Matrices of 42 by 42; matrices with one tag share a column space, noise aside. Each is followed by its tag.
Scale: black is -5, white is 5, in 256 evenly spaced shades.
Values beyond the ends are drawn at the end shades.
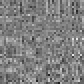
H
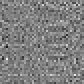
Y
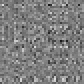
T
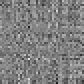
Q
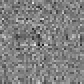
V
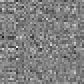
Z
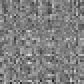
H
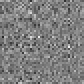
Z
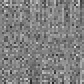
Q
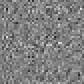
Z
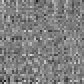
H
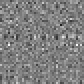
V
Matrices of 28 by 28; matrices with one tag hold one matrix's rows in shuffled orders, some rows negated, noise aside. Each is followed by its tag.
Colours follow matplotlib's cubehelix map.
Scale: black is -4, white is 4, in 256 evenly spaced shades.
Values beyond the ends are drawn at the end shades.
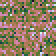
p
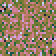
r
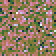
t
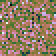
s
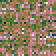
p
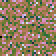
s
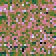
p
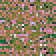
p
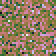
s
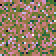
s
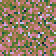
t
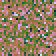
t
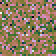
s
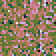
t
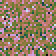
r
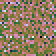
r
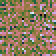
p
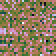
p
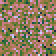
t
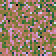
t
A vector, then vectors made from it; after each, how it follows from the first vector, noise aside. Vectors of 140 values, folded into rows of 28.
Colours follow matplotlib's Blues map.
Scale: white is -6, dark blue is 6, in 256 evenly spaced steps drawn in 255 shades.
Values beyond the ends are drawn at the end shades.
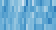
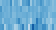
reversed, negated, partly zeroed.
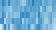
wrapped around.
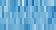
sign-scrambled.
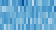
sign-scrambled.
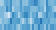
wrapped around.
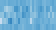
reversed, negated, partly zeroed.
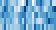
scaled up.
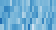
reversed.
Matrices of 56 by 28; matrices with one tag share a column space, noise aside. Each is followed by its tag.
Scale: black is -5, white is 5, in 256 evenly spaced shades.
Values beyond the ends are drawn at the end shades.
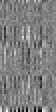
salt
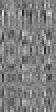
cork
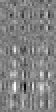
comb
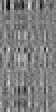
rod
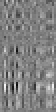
comb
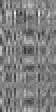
cork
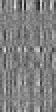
rod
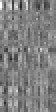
rod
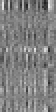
rod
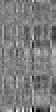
salt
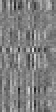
rod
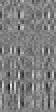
comb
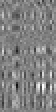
comb
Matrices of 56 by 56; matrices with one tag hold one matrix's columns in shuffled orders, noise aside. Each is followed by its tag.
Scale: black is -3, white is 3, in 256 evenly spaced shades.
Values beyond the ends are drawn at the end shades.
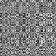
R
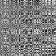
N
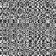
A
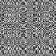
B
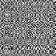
B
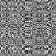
B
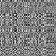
R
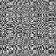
B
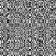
A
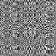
B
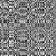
A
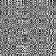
N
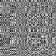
R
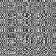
R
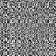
A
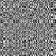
A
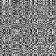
N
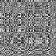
R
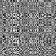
R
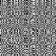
N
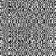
A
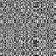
A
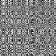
N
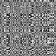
R
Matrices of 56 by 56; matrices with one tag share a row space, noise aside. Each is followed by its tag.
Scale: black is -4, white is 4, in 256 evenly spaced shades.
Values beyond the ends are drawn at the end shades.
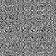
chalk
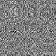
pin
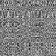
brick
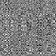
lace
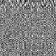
chalk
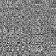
brick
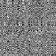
brick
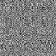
chalk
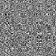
lace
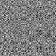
lace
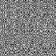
pin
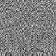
chalk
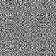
chalk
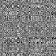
brick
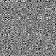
lace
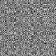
pin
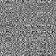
chalk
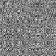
brick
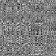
brick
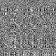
pin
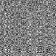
lace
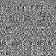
chalk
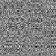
brick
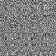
pin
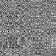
brick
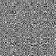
pin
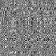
pin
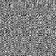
lace
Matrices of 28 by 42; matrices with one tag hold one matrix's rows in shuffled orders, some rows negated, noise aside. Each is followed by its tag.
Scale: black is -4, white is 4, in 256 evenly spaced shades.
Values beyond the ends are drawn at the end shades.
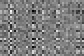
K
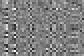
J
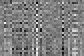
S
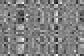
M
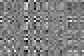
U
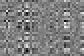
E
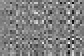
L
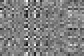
U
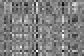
S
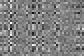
K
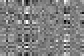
E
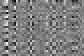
J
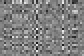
S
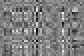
S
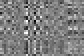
U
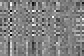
K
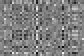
S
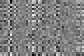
K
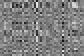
S
